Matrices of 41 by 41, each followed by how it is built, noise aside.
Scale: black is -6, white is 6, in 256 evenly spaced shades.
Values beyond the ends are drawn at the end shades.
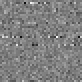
uneven rows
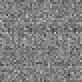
repeating columns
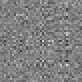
low rank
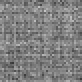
blocks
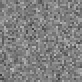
noise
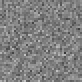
noise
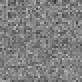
blocks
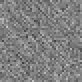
Toeplitz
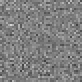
low rank
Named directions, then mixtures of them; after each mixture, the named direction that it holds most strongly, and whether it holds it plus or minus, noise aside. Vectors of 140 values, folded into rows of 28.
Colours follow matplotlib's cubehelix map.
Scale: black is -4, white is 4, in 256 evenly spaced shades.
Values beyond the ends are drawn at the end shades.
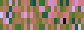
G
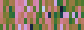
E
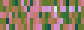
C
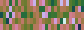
G, minus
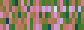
C, plus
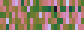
C, minus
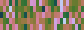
G, minus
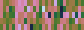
E, plus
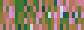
E, minus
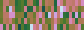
E, minus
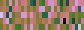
G, plus
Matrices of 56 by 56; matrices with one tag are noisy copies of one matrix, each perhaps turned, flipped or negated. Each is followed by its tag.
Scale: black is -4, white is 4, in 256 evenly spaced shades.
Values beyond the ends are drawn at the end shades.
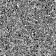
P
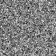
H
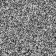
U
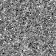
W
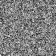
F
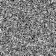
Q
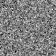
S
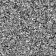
H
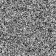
U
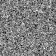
F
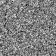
S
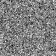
F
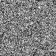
F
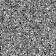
P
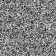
W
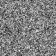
W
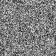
F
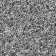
W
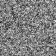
W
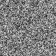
S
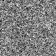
W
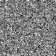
P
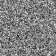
S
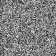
F
